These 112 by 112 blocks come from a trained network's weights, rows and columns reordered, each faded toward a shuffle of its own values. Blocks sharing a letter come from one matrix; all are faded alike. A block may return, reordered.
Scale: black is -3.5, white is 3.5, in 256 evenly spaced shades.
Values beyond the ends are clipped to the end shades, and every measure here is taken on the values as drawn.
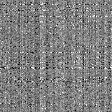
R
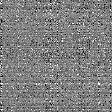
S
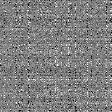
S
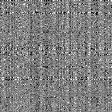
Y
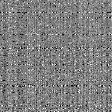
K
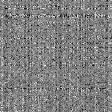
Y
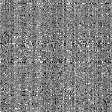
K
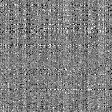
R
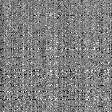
Y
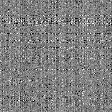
Y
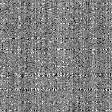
K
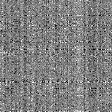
R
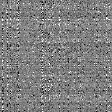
S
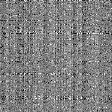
R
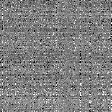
S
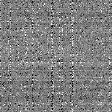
S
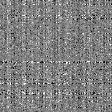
Y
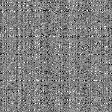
Y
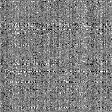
Y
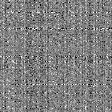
Y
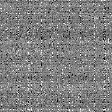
S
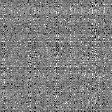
S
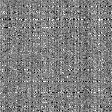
Y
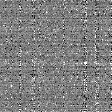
S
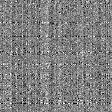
R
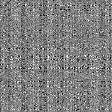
Y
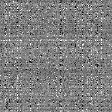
S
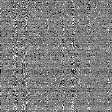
S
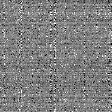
S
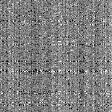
R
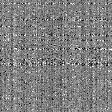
K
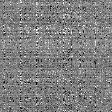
S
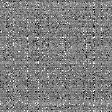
S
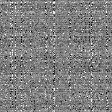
S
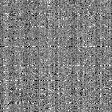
Y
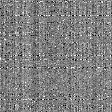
Y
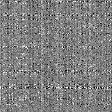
K
